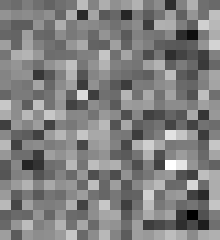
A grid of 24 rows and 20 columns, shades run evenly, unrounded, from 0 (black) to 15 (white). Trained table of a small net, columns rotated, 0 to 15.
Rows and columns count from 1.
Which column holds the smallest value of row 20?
19
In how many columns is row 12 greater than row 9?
11
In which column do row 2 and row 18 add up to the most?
20
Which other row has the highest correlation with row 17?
14
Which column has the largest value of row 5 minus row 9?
8
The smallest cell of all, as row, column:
22, 18
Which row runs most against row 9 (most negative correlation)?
1
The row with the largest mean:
24
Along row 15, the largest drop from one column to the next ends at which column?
2
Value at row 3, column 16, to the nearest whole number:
10
